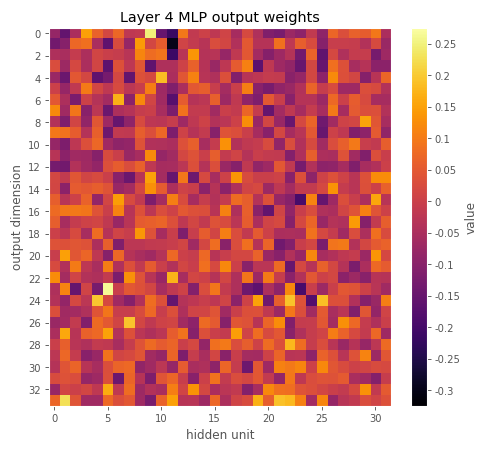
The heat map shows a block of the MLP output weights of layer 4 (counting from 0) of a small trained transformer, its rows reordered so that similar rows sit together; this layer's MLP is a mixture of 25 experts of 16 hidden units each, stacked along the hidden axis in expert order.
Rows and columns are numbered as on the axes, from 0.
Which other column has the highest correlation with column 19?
25
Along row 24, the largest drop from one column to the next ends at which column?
20
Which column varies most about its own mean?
11
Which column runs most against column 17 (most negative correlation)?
13
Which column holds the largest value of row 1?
8
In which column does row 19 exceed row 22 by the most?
27
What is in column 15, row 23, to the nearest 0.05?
0.1
